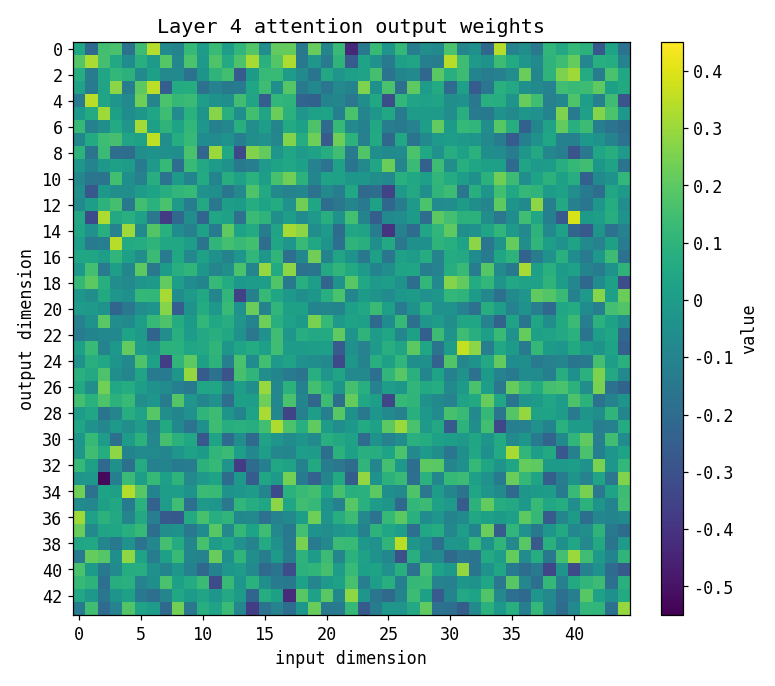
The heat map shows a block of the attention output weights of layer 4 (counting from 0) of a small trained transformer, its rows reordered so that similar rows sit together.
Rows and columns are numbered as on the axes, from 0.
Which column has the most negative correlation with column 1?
29
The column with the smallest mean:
25
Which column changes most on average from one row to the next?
35
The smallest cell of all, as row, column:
33, 2
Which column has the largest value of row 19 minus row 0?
42
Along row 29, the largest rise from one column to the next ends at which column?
31
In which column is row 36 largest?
0
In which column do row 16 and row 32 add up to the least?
13
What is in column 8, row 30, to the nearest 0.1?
0.1
